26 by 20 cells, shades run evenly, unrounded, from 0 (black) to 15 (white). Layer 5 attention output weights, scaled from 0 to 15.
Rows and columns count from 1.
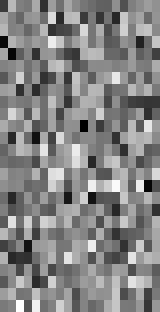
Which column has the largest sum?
7
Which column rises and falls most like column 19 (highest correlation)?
17
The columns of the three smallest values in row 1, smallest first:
6, 1, 16
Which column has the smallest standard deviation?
14
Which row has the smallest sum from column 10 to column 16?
11
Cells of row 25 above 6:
17
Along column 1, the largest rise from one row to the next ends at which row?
5
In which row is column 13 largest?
10
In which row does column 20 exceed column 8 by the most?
2
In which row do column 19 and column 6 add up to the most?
3
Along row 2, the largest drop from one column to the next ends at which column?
8
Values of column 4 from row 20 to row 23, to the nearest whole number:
10 1 3 9
